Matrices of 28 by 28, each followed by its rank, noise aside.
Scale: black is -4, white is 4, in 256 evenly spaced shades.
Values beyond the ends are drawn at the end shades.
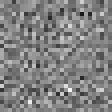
seven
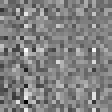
three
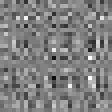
three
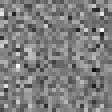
seven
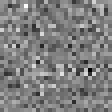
seven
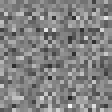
five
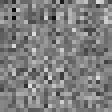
six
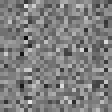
six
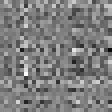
four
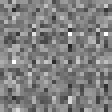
three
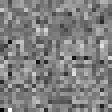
five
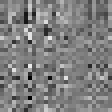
four
